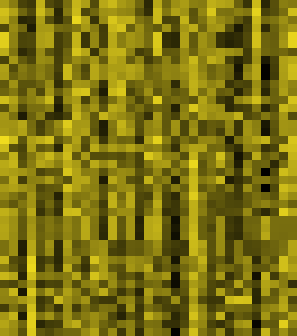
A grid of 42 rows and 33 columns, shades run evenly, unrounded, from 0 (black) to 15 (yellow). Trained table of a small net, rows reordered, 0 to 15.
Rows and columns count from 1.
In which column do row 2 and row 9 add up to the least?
30
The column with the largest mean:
22
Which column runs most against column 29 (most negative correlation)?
4
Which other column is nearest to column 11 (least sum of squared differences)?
23
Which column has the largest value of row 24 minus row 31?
3
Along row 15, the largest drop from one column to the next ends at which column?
28
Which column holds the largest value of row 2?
29
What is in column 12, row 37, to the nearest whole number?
12
